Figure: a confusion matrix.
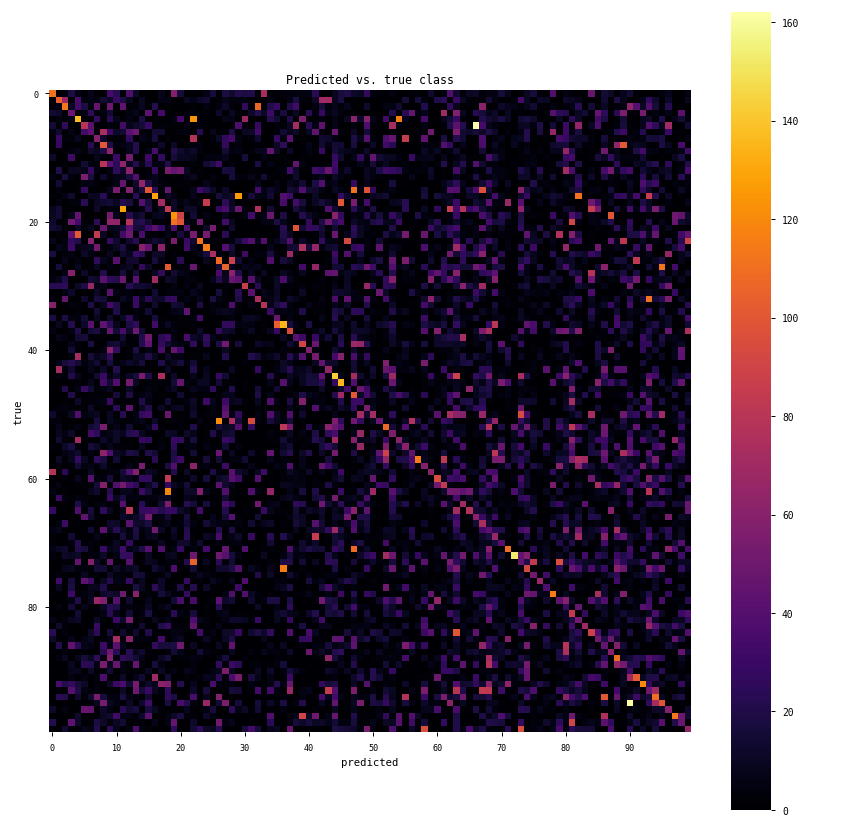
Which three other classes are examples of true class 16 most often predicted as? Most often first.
29, 82, 93
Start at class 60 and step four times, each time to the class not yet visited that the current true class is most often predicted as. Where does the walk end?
89
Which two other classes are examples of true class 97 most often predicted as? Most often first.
39, 86
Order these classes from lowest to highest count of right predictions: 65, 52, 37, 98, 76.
98, 76, 65, 37, 52
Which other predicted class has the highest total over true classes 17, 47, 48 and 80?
45
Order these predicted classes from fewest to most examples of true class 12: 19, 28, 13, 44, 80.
13, 28, 44, 19, 80
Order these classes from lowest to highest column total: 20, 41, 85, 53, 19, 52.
20, 41, 85, 19, 52, 53
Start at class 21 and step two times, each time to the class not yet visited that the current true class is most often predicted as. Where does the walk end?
64
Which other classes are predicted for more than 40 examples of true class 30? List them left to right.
6, 49, 64, 67, 90, 96
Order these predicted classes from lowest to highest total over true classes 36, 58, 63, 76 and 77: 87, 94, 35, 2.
2, 87, 94, 35
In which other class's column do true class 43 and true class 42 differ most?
1
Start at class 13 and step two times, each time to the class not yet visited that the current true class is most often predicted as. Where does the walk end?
66
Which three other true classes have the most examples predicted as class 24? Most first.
17, 95, 22
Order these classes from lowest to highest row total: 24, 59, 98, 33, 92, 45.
33, 59, 98, 45, 92, 24
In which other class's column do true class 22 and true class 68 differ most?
4
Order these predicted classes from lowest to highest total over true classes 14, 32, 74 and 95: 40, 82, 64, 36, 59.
40, 64, 59, 82, 36
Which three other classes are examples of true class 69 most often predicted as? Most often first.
41, 82, 86
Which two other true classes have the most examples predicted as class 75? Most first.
73, 83
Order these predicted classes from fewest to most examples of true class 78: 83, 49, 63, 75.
83, 63, 49, 75
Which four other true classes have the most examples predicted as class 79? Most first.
73, 22, 58, 37
